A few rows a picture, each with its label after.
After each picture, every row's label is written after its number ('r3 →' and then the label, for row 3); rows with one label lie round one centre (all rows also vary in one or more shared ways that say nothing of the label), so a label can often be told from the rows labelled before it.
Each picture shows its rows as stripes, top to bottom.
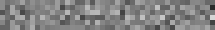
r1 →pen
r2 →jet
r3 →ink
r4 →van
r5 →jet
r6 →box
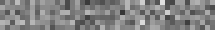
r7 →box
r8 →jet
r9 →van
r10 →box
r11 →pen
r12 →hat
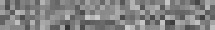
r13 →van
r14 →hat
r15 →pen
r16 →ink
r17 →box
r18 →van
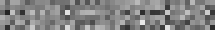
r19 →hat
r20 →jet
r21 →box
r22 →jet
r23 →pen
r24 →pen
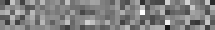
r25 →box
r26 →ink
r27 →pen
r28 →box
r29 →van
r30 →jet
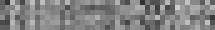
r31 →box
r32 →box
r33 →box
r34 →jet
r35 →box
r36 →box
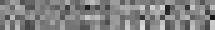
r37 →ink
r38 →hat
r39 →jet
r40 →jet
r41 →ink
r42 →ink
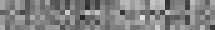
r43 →hat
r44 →hat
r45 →ink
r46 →pen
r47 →hat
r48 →jet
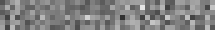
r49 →box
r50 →ink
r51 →box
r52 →van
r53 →hat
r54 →hat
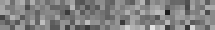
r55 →pen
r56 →hat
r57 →jet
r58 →box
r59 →van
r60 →hat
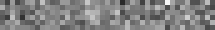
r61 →van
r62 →jet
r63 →ink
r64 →box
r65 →ink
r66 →jet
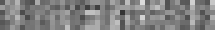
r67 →ink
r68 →hat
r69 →ink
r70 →ink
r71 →ink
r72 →ink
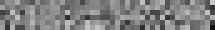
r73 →ink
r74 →jet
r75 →box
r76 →box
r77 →pen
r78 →jet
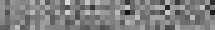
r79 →pen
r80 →jet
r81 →pen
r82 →hat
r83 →van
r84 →box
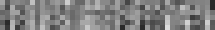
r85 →pen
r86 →jet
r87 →box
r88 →van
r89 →box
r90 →van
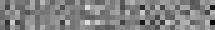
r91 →van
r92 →jet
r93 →ink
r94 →box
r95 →jet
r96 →box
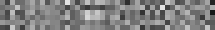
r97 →pen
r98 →box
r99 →jet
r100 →ink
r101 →jet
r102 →box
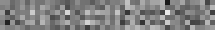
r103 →jet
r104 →van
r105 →pen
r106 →van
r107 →van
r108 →hat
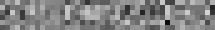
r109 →box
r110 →pen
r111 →box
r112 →ink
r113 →jet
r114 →box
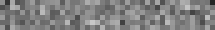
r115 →jet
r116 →box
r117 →van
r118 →hat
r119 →ink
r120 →hat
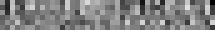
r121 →jet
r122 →box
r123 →hat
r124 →ink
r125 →ink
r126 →jet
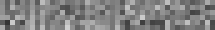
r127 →van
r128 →jet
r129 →van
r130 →pen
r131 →box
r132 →pen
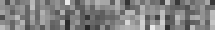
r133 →pen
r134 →pen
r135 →van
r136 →box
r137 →van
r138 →hat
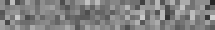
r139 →jet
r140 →jet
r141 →box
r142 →ink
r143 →hat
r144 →pen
